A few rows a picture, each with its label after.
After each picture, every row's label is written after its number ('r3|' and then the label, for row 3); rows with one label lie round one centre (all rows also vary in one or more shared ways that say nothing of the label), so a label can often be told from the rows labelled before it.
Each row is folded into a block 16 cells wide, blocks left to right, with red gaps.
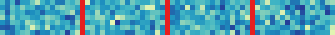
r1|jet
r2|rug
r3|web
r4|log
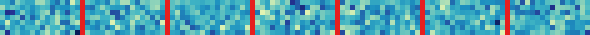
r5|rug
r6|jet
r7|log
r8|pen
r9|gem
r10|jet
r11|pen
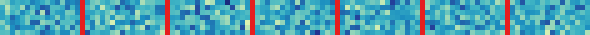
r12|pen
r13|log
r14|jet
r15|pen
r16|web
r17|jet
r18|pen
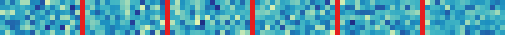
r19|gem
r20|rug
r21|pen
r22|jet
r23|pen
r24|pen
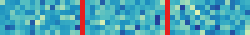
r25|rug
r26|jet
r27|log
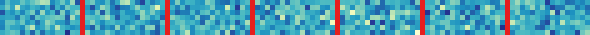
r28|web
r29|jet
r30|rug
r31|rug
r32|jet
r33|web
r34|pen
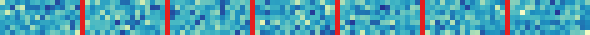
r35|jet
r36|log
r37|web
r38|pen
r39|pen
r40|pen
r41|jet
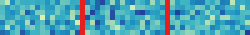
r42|rug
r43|gem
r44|rug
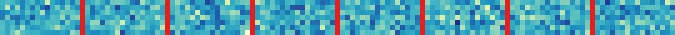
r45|web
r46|log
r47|log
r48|pen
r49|pen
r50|rug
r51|log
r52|gem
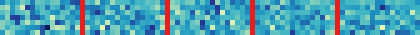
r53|gem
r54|log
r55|pen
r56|log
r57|pen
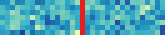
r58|log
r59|rug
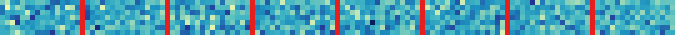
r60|web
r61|web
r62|pen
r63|log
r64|rug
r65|jet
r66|log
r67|log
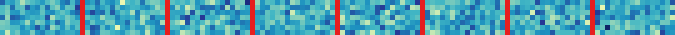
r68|gem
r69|jet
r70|web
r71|jet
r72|pen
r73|web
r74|rug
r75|web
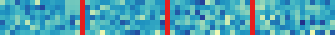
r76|jet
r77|web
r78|jet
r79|rug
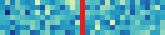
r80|jet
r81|jet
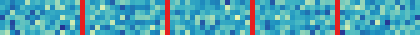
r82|gem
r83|jet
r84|rug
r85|gem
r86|rug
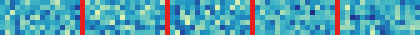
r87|gem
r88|jet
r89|jet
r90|pen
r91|gem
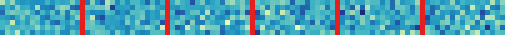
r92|web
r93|gem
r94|log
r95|web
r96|web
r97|gem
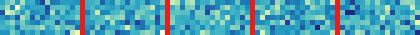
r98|web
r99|jet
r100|pen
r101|gem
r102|rug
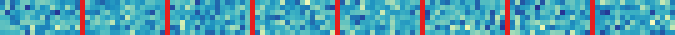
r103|gem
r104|rug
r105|jet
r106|gem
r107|gem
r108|web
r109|gem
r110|log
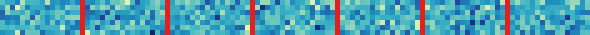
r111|web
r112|web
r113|log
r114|log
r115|rug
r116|rug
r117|log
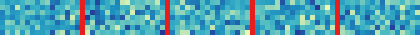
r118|web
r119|gem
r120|web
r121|jet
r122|gem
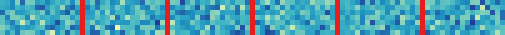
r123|pen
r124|jet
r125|pen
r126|log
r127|rug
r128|rug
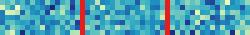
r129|web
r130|web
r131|log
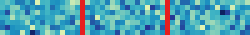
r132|jet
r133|pen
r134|gem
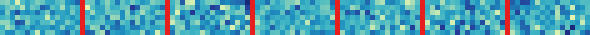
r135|pen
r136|rug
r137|pen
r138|pen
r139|jet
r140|pen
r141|gem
